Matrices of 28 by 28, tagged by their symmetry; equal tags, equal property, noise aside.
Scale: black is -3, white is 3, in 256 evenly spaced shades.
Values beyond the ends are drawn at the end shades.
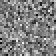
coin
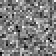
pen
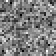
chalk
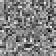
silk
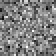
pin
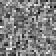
pin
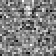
silk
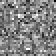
silk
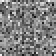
silk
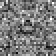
silk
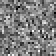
pen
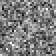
coin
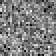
coin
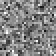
chalk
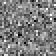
pin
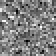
pen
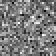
coin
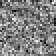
coin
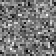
pin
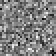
chalk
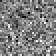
chalk
